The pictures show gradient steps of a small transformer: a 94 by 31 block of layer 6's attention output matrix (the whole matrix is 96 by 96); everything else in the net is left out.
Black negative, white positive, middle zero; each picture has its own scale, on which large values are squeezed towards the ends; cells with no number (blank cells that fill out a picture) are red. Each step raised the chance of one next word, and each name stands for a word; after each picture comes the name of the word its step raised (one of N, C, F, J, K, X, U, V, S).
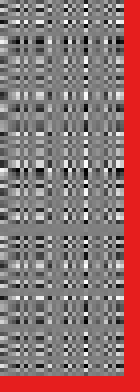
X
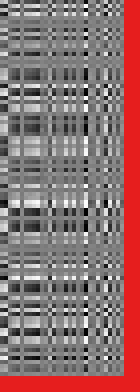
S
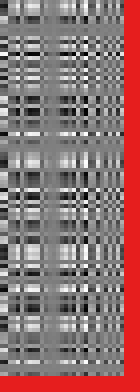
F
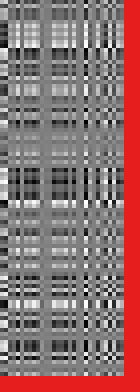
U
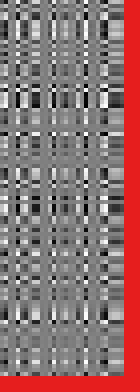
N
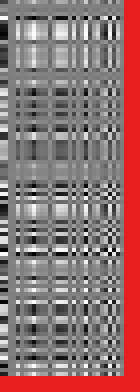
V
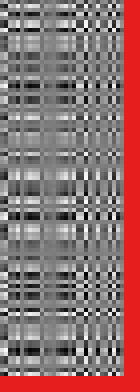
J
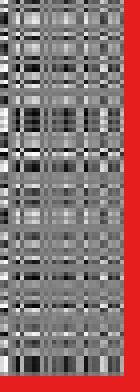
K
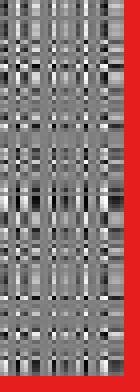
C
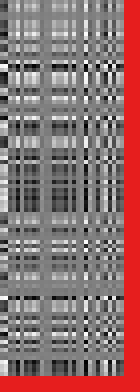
C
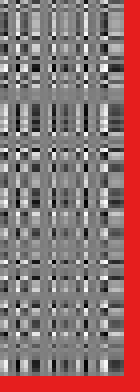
K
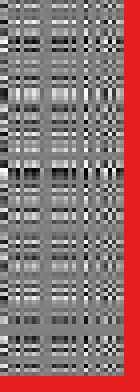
X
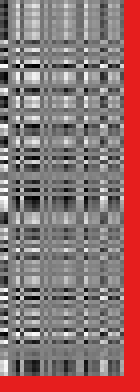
C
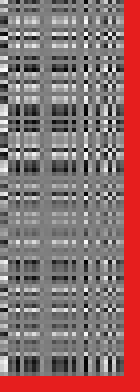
K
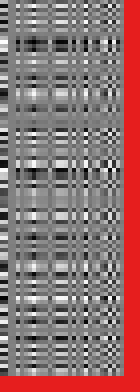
X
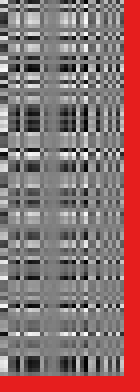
K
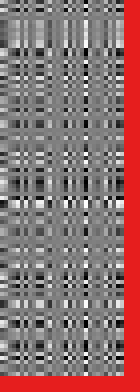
U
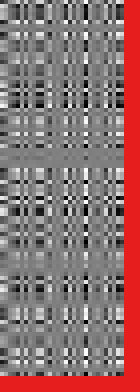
N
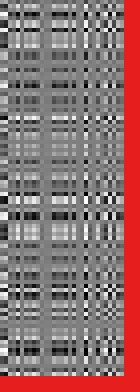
J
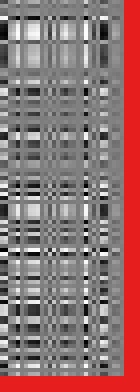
V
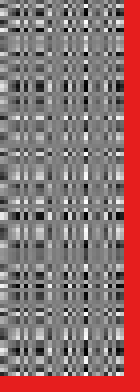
J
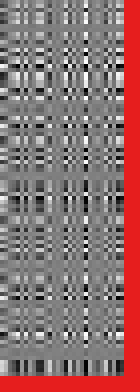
C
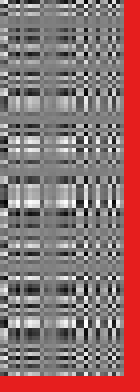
S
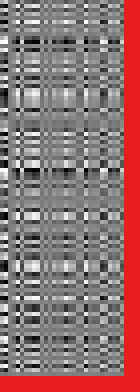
X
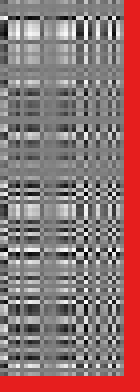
V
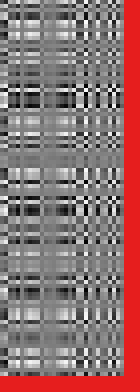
N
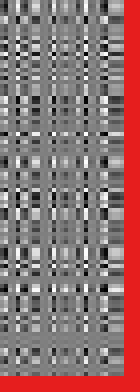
F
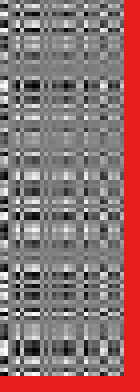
J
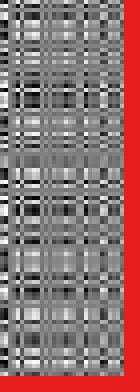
N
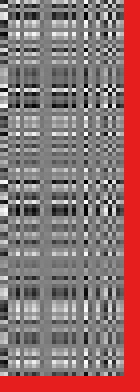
N
